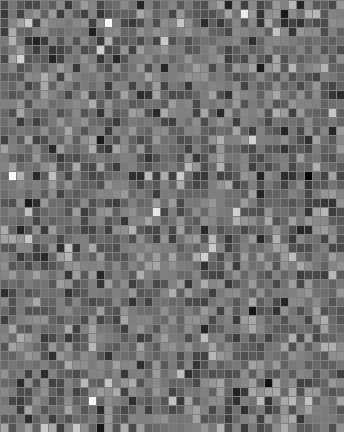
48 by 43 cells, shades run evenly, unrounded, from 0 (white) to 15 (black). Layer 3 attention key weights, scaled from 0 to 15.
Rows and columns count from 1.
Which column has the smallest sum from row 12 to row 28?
27
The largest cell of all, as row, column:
20, 39
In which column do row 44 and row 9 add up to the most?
30
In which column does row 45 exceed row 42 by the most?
23
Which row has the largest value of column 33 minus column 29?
2
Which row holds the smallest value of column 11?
43
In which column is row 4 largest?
12
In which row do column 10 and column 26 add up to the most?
37
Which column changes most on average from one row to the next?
4
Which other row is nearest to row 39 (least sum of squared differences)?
22
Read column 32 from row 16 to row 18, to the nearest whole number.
3 11 10
